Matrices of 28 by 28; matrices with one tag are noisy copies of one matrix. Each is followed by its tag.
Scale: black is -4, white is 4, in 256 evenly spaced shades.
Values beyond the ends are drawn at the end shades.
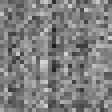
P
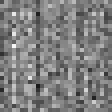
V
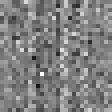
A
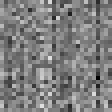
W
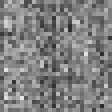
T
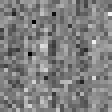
P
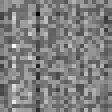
V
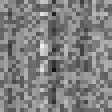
P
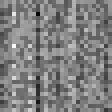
V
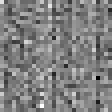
W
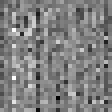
V
